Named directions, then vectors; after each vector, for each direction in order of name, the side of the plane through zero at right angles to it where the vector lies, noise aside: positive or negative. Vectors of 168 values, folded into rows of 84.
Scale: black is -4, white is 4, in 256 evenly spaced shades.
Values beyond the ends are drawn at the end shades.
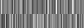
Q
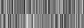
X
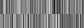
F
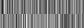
positive, positive, positive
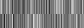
negative, positive, positive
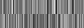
negative, negative, negative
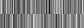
negative, positive, positive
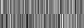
negative, positive, negative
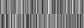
positive, positive, negative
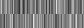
negative, positive, positive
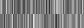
negative, positive, positive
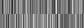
positive, positive, positive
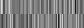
negative, positive, negative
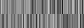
positive, positive, negative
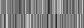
negative, negative, positive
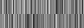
positive, negative, negative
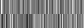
negative, positive, negative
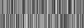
positive, positive, positive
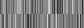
positive, positive, negative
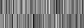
positive, negative, negative
